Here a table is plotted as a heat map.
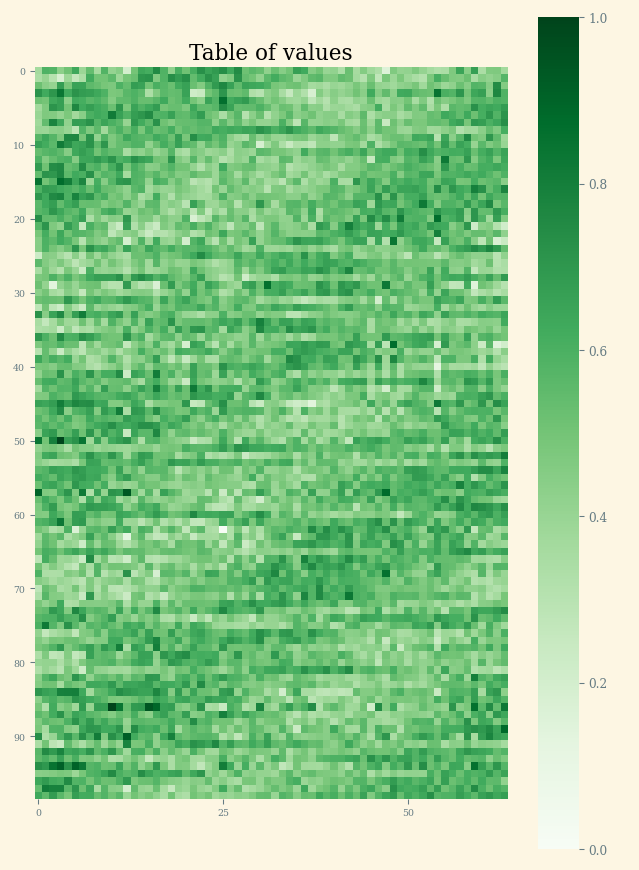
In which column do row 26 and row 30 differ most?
16
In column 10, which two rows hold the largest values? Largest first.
86, 6
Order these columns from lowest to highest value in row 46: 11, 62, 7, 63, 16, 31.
31, 62, 63, 7, 16, 11
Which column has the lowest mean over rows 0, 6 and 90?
45
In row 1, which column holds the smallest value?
3
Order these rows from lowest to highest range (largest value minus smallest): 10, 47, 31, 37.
47, 31, 10, 37
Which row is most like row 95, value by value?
6
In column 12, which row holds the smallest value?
63
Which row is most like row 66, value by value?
71
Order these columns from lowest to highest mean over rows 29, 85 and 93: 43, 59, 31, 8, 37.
37, 59, 8, 43, 31
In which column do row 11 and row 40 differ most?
54
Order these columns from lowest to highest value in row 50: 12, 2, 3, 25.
25, 12, 2, 3
